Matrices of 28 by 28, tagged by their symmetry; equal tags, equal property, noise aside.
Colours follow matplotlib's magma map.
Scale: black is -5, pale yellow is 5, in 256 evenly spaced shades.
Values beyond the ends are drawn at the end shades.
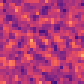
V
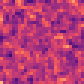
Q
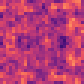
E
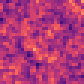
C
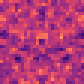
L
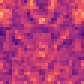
L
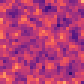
C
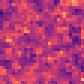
Q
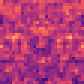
L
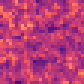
Q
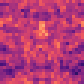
L
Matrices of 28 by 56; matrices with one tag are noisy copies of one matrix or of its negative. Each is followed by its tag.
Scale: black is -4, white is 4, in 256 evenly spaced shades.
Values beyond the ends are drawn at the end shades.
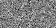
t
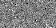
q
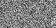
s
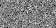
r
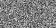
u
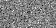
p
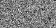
s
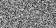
r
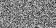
t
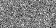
s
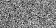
p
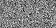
s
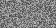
p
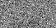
p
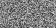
u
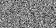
u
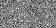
u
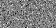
t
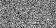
p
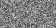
r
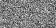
q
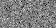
t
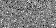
r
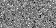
t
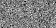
s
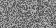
s
